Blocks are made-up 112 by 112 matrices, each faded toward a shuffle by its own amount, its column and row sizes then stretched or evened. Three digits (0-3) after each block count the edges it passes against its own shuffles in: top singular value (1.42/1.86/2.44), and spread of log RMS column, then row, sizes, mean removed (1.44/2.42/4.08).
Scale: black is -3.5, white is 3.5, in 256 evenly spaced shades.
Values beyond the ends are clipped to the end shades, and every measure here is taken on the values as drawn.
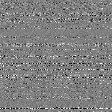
2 0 3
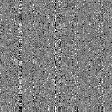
3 2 0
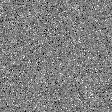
0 0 0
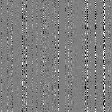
3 3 0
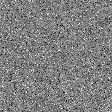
0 0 0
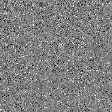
1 1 1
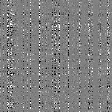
2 3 2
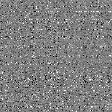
1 1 2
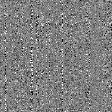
2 2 1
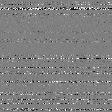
2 0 3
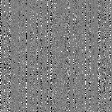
2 3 1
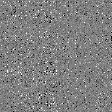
1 2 1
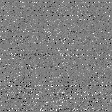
0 0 2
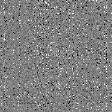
0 2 1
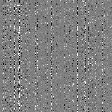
3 3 0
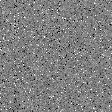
0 1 0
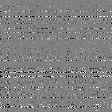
2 1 3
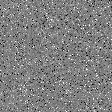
0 0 0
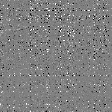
1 2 2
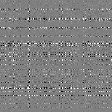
3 2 3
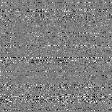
2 1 3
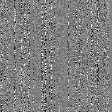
0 3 0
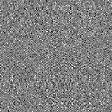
3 1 1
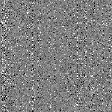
2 2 0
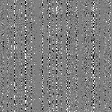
3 3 0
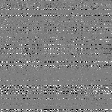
3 1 3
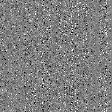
0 2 0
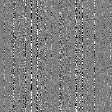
2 3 0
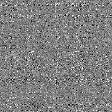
1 1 2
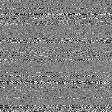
2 0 3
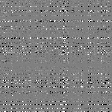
2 2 3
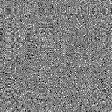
3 0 0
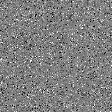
1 1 1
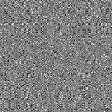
3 1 1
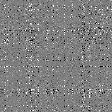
1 2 2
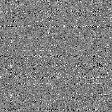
1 1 2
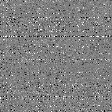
2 1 2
